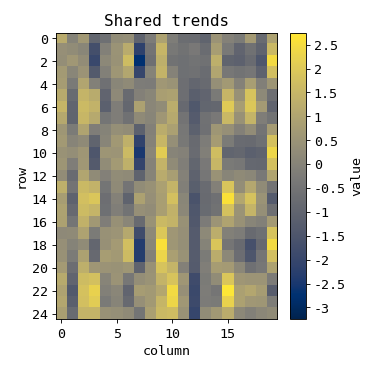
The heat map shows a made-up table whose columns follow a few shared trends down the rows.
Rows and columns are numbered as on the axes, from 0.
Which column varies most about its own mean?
3
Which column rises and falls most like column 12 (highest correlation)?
1
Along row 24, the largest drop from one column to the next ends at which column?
12
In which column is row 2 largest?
19
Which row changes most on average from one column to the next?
18
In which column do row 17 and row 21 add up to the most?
9
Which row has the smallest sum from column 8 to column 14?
6
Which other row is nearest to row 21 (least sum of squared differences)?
23
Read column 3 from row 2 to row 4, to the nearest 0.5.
-2 -1.5 0
